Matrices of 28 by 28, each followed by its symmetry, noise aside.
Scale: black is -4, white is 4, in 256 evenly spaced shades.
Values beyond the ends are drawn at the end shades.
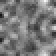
mirrored top to bottom.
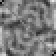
same after a half turn.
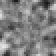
antisymmetric.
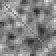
symmetric.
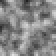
symmetric.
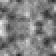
mirrored top to bottom.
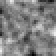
antisymmetric.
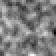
antisymmetric.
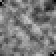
symmetric across the other diagonal.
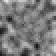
symmetric across the other diagonal.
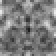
mirrored left to right.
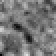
symmetric across the other diagonal.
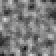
same after a half turn.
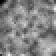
symmetric.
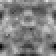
mirrored left to right.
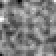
antisymmetric.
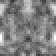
mirrored left to right.
